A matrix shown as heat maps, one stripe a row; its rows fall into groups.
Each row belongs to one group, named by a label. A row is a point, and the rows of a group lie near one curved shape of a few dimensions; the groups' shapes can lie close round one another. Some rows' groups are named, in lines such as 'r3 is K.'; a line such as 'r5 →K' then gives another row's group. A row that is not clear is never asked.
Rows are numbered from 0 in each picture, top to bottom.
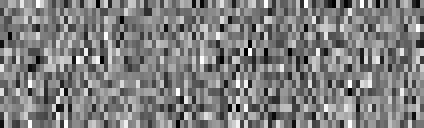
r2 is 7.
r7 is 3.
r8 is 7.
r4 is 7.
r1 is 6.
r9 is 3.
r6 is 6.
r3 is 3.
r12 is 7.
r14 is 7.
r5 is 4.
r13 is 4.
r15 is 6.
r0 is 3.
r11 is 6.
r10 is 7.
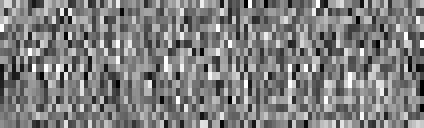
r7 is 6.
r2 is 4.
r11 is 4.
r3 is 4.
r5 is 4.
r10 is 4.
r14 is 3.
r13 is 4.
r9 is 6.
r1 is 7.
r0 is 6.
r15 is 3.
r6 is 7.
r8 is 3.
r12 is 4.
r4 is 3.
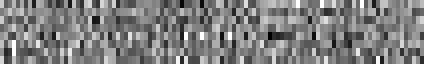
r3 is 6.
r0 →3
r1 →3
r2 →3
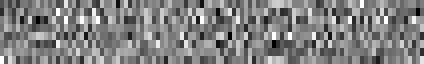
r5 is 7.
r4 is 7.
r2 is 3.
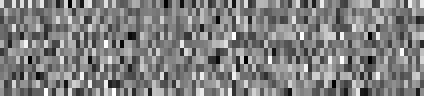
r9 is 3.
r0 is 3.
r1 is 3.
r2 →4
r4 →3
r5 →7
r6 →7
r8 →3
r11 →4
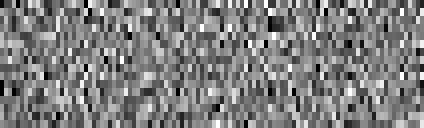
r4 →7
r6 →4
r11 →6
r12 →3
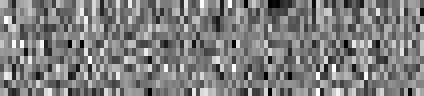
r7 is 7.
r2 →4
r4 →3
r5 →3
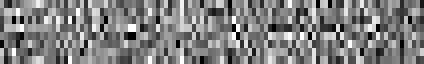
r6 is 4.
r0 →7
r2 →3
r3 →3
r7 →7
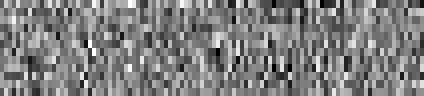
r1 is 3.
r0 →3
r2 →3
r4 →7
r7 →7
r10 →6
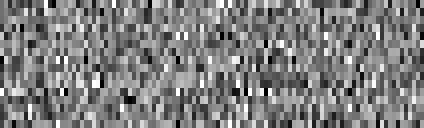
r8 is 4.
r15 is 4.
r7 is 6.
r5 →7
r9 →3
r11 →6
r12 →3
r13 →7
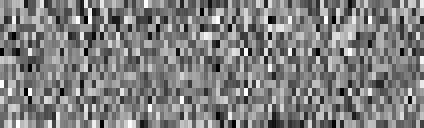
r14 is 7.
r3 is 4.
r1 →3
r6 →6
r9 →3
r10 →4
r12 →7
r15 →3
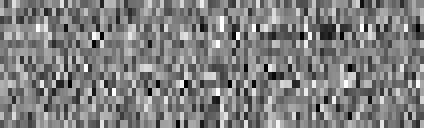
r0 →4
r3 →3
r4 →3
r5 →4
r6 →3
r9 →7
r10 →4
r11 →4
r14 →7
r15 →4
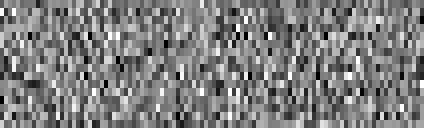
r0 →3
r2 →4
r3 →3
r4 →6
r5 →3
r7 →4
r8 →7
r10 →7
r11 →4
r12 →6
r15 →3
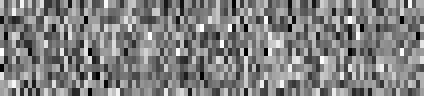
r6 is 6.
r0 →3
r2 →6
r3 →4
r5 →4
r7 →3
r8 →4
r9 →3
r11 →6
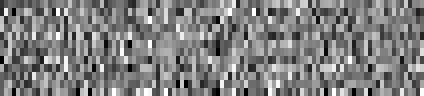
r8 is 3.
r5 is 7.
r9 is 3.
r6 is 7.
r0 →3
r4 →3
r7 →6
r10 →4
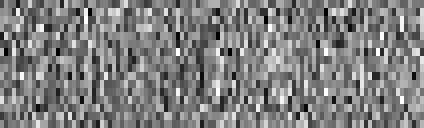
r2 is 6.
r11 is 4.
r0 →6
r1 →6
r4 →4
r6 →4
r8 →3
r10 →4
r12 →6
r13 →3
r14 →3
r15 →3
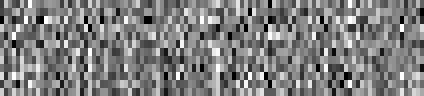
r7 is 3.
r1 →4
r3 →6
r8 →7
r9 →6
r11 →6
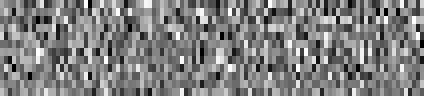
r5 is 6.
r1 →4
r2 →3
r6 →3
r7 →7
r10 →3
